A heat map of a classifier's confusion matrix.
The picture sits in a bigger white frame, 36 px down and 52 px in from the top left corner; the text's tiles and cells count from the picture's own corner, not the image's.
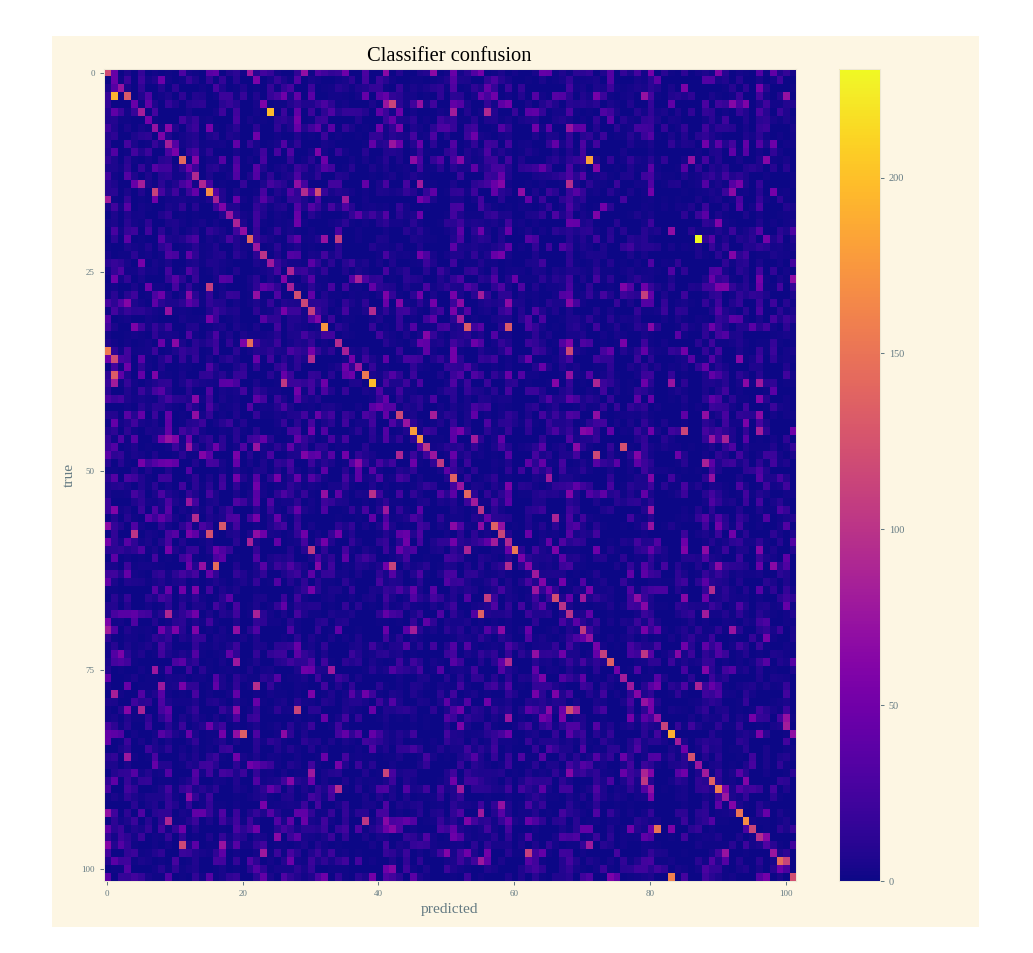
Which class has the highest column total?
68
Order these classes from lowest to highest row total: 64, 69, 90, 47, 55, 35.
69, 64, 55, 47, 35, 90
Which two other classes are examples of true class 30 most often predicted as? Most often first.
39, 9
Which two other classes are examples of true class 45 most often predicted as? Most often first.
85, 96
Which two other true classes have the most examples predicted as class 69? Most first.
80, 47
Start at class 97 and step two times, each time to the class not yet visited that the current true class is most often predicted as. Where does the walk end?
71
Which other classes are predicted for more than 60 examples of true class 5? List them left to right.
24, 51, 56
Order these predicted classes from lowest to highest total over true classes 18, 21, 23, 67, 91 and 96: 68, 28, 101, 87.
101, 68, 28, 87
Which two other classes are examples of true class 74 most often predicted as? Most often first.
59, 19
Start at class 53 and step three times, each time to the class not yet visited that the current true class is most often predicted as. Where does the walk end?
37
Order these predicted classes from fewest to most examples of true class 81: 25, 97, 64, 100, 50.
25, 97, 50, 64, 100
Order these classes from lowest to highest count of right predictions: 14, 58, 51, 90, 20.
20, 14, 58, 51, 90
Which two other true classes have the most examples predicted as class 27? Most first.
25, 89
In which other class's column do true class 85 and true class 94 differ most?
38
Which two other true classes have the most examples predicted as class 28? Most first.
80, 14
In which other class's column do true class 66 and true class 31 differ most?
56
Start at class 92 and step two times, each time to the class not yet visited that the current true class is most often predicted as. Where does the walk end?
15
